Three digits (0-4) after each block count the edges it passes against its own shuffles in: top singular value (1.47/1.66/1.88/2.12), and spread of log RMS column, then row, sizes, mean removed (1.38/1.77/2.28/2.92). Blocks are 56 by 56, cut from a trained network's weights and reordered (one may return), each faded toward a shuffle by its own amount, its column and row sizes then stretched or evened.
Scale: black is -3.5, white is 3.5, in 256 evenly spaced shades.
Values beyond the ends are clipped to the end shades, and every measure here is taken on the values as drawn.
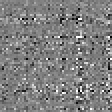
0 3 4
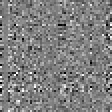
2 4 3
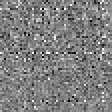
2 1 2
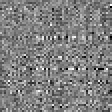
4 0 3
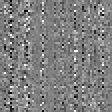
2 4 0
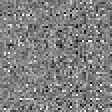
1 3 3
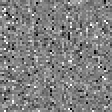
0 2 0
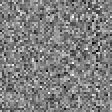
2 2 0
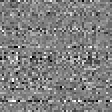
3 2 4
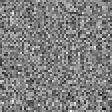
3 1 0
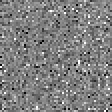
1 1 0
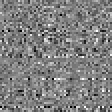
3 1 4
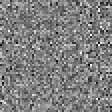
2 2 0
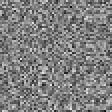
4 1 0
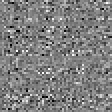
0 2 4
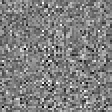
2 2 2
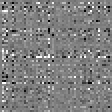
0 4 4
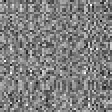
4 3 0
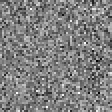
1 1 0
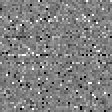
0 0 1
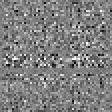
1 3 4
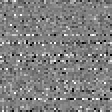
2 0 4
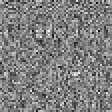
3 1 1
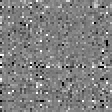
2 3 2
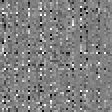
2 4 1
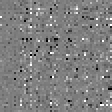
0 3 2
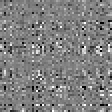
2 4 4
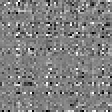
0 3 4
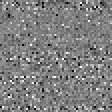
0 0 3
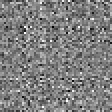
3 2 2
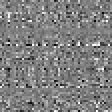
2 3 4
